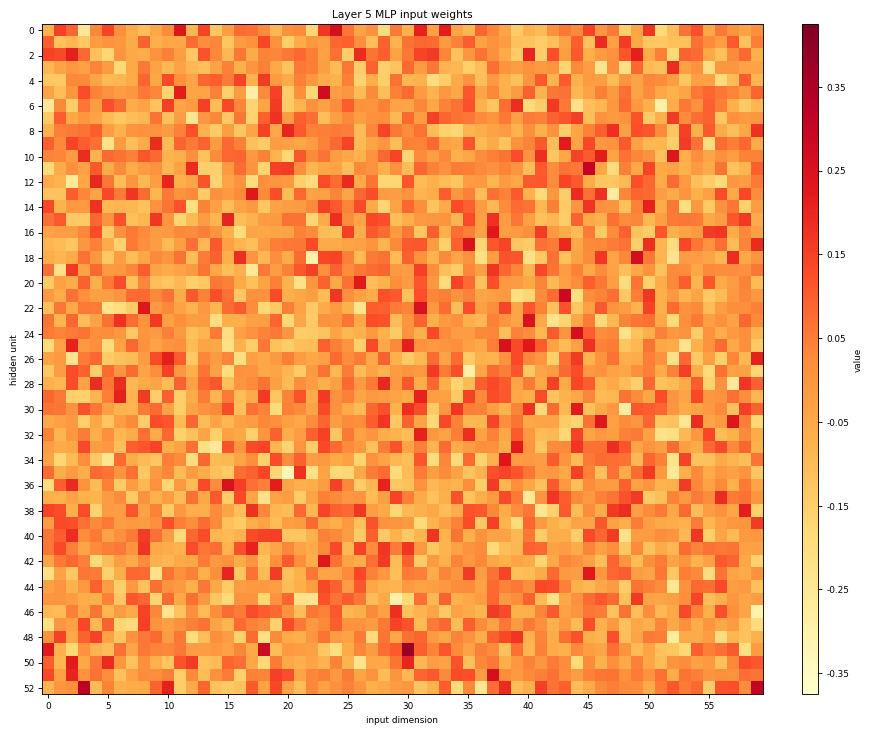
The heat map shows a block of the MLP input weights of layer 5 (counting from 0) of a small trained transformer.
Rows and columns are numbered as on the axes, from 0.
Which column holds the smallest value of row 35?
20
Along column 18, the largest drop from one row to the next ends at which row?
50
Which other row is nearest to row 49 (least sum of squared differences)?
1
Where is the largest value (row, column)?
49, 30
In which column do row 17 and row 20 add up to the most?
35
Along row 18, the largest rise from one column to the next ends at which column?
23
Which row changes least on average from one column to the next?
44
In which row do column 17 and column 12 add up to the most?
41
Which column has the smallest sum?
52
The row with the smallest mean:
3
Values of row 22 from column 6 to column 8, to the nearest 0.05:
-0.2 -0.15 0.25
